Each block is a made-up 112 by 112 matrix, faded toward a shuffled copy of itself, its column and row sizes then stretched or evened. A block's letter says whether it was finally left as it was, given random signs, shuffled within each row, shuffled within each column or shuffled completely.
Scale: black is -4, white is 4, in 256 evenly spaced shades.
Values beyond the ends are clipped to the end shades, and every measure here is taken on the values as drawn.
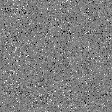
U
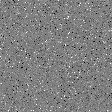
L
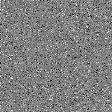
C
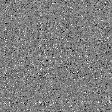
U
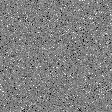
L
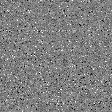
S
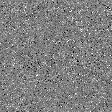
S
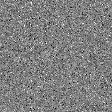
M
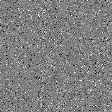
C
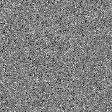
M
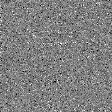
U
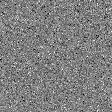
L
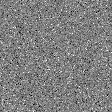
L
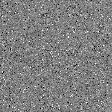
M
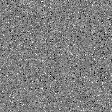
U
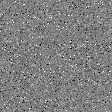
S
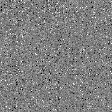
C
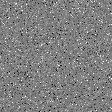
L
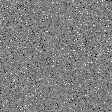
L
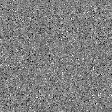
C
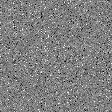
M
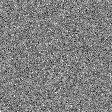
L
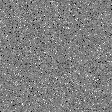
L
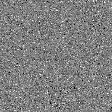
S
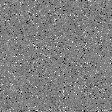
U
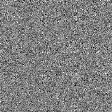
C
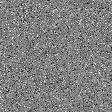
L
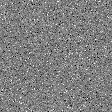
L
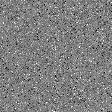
M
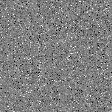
M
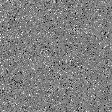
M
